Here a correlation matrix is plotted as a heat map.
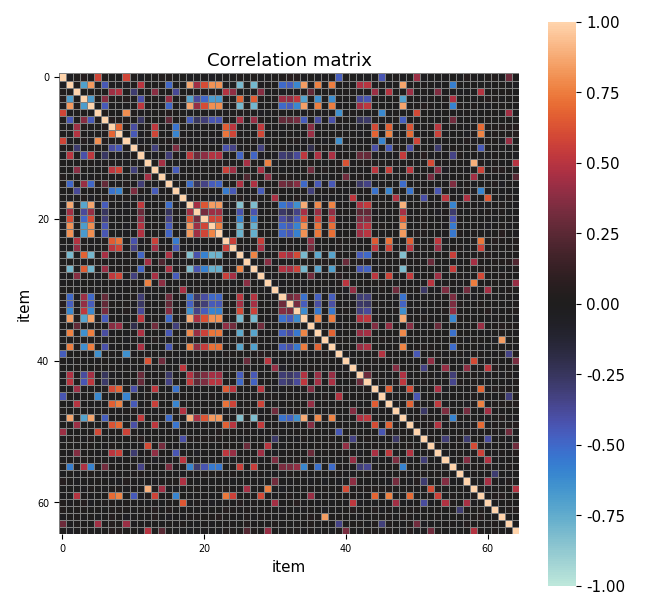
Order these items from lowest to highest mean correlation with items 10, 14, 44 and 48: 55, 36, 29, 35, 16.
55, 16, 35, 29, 36
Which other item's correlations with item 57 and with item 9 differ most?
5
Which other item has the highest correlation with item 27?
25
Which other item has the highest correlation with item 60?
17
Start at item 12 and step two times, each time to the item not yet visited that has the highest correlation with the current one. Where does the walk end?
29
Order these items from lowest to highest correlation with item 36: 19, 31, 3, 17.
3, 31, 17, 19
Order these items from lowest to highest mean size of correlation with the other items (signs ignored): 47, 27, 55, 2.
47, 2, 55, 27
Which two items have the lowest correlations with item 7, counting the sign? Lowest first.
16, 10
